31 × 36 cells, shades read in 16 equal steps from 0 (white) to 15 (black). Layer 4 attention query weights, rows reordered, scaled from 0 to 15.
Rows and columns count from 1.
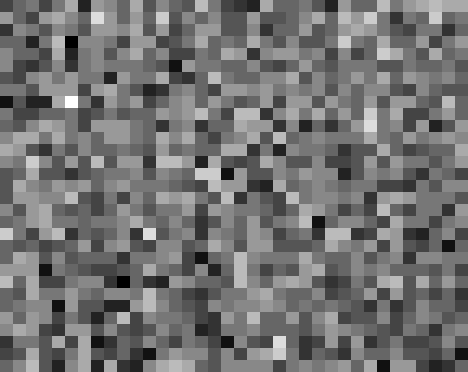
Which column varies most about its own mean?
6
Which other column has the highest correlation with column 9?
29
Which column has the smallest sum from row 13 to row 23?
3
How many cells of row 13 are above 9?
11
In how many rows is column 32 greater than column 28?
17
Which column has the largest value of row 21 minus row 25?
12
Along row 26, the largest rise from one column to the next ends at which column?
5
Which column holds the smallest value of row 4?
27
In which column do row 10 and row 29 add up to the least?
22
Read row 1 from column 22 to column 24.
9 9 8
